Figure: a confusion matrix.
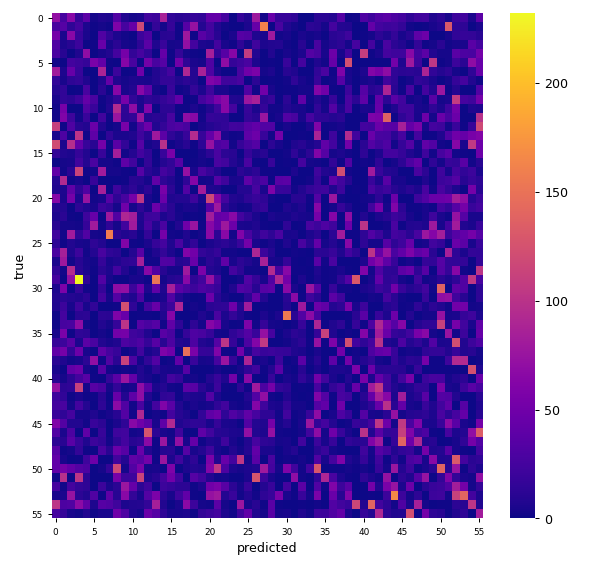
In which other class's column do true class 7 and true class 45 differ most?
42
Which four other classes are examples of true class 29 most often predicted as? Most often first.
3, 13, 39, 54
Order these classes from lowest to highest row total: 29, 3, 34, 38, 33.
3, 33, 38, 34, 29
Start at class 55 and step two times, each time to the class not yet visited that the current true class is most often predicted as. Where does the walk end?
12
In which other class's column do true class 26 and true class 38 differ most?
9
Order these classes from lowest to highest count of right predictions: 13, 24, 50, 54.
24, 13, 54, 50
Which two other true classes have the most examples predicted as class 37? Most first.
17, 24
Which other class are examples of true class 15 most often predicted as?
8
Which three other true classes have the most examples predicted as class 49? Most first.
5, 23, 24
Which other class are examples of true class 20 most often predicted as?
11
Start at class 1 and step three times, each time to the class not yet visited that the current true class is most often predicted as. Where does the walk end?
43
